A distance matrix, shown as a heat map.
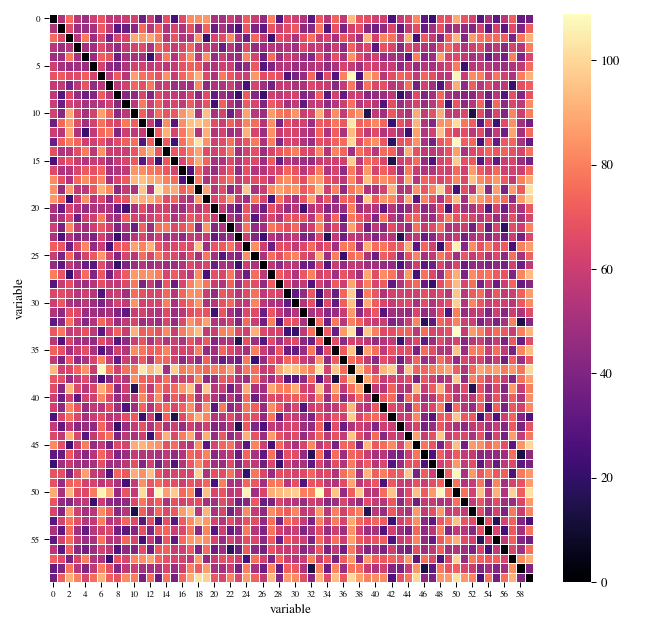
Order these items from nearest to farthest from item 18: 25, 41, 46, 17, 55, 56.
56, 25, 41, 46, 17, 55
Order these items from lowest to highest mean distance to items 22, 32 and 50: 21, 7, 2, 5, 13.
21, 5, 7, 13, 2
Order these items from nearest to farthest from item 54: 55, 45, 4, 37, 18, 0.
4, 18, 0, 55, 45, 37
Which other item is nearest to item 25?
36
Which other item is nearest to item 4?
12
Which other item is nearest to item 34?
23
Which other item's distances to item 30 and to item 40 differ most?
33
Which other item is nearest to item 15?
42
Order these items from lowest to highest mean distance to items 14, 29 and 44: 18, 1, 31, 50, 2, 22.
31, 1, 22, 2, 18, 50
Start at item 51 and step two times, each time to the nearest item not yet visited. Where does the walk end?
26
